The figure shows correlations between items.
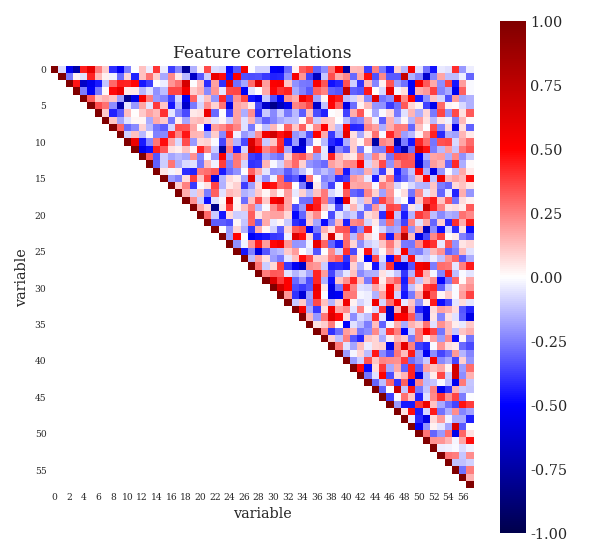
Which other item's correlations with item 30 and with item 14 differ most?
5
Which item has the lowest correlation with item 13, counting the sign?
50
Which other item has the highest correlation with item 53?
15
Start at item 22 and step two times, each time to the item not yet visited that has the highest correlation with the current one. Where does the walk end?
48
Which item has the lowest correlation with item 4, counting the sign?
10
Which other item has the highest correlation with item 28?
2
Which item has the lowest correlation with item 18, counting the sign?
0
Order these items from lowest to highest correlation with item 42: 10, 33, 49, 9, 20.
20, 9, 10, 33, 49
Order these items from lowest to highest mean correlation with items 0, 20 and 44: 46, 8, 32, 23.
23, 8, 46, 32
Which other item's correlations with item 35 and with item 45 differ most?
16
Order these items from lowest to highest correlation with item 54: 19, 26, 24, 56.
56, 19, 26, 24
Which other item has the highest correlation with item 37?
8
